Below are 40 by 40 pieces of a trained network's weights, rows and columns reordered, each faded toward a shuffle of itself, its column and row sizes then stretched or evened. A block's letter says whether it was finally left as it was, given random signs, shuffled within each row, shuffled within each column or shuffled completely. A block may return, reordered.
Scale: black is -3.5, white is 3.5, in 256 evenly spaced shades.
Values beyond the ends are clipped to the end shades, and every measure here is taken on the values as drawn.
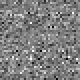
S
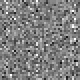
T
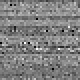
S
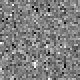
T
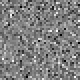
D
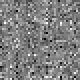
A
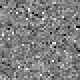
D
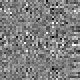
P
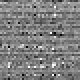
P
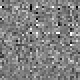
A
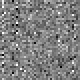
T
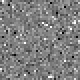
D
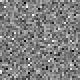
D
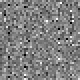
T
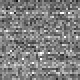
S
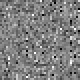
T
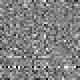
A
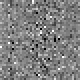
T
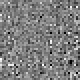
A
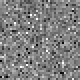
D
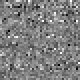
S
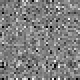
P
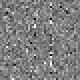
T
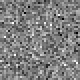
D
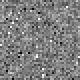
D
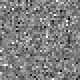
D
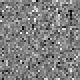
T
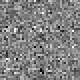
A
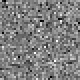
D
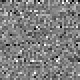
S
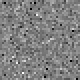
D
